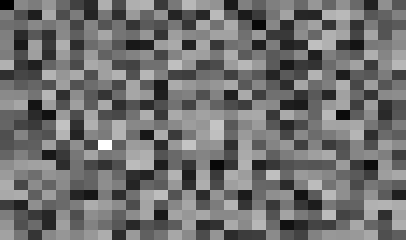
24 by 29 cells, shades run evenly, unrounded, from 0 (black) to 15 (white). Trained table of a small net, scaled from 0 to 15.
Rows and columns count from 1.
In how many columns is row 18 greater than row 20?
15
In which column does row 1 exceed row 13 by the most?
21
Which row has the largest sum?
13
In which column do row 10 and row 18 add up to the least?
27
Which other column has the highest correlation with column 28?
3
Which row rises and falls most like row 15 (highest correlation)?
1
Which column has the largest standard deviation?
4
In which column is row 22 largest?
24
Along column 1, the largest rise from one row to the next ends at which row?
2
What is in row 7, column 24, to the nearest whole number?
6
